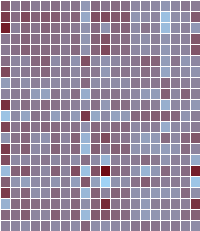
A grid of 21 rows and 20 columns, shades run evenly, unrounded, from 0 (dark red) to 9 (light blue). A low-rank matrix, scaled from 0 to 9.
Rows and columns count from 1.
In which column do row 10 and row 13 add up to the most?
9
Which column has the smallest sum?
1
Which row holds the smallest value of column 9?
11
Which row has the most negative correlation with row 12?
8
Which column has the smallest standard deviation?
7
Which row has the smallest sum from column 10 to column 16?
2
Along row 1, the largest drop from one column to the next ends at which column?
10
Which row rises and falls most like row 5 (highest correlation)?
4
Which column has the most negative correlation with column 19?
16
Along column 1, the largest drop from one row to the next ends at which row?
12
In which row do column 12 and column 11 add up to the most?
17
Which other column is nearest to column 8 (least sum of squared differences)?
6
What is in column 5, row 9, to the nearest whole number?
7
